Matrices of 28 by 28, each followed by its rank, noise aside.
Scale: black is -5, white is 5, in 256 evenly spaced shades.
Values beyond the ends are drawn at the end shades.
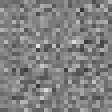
six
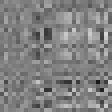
two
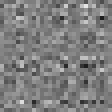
three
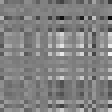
one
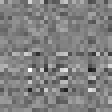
three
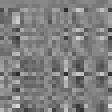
two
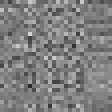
four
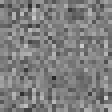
six
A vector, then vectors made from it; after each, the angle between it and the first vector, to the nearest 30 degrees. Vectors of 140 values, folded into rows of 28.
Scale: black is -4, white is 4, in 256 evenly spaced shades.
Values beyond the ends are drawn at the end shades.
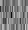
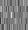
120 degrees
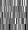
120 degrees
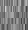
120 degrees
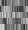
60 degrees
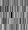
30 degrees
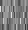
150 degrees
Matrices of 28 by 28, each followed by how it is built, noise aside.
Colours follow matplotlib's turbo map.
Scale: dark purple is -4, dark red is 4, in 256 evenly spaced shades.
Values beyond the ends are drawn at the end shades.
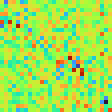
block diagonal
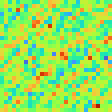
Hankel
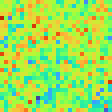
smooth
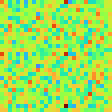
repeating rows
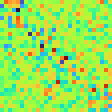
block diagonal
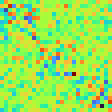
block diagonal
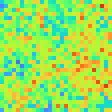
smooth
